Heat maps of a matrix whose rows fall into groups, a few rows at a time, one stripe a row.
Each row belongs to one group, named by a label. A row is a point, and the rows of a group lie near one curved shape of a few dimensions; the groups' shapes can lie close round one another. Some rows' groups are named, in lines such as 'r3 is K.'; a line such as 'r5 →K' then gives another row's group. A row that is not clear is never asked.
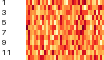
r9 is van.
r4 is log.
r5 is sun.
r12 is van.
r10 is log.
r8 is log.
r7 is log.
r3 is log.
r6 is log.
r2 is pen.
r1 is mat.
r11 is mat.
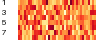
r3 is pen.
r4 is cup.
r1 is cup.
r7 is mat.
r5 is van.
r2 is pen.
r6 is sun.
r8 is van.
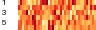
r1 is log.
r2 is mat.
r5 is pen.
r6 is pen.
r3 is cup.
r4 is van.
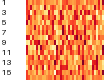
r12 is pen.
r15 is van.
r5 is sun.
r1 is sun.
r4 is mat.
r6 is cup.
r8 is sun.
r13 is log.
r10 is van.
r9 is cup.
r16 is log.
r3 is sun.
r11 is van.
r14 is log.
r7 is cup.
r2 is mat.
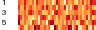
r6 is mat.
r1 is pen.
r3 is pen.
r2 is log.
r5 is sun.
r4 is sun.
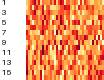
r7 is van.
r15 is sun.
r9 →log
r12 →sun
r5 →mat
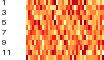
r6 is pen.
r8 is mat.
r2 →van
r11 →mat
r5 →cup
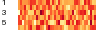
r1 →log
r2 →pen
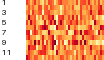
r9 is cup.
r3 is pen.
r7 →sun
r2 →pen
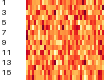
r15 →pen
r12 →mat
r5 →van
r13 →cup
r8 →sun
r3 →cup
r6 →mat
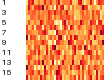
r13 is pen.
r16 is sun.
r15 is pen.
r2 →pen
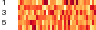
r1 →cup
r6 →van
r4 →mat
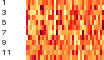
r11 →pen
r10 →log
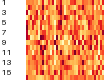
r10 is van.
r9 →cup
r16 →sun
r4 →log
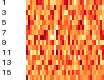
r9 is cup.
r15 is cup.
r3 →sun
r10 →sun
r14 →pen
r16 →sun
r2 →log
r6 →log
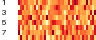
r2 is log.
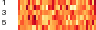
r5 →van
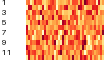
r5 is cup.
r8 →mat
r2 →log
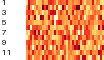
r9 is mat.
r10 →mat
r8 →log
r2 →mat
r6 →sun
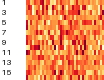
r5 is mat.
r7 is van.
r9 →mat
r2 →mat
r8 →sun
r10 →cup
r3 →mat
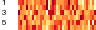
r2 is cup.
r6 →pen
